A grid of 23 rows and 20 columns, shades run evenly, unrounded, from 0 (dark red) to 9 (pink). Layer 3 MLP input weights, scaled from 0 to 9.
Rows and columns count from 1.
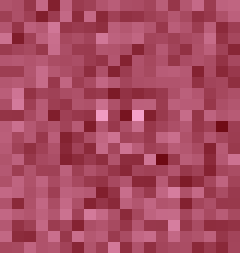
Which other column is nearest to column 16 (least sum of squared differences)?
20
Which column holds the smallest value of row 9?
10
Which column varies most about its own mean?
9
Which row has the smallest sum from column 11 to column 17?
17
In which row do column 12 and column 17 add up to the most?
11
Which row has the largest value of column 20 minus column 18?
15
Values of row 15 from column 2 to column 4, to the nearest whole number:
5 3 4
